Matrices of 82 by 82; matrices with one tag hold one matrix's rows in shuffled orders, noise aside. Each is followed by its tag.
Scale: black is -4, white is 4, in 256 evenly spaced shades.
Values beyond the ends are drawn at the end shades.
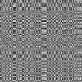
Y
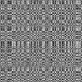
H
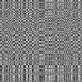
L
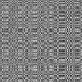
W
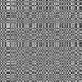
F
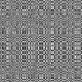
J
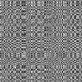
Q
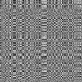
Y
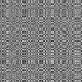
J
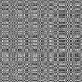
W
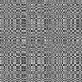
Q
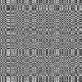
F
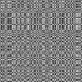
H
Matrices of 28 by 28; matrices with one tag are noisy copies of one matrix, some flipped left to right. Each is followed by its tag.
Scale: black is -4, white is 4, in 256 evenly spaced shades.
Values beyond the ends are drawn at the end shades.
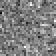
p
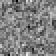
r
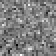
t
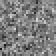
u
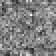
r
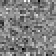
r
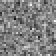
p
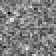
t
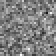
t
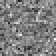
u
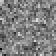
u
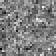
u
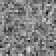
t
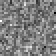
p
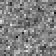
p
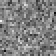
p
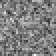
t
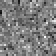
p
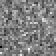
t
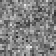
p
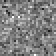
t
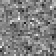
u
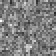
p
